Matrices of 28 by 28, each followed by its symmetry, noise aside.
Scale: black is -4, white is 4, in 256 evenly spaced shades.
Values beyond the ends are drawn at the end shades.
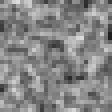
no symmetry.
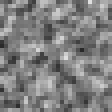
antisymmetric.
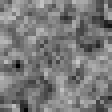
symmetric.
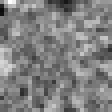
antisymmetric.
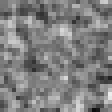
antisymmetric.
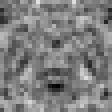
mirrored left to right.
